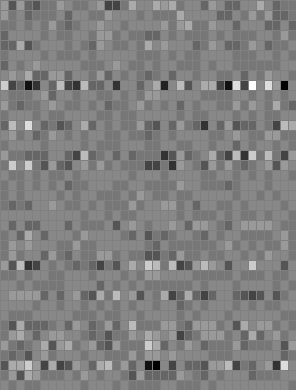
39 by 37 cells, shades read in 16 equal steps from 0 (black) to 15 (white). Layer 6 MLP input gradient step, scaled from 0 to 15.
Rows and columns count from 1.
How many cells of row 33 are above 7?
18
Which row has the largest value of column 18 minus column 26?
13
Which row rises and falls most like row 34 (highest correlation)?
27
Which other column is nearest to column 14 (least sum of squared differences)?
16
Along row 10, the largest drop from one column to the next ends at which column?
7
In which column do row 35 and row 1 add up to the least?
14
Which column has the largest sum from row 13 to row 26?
4
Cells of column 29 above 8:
4
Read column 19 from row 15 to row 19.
7 7 4 8 7
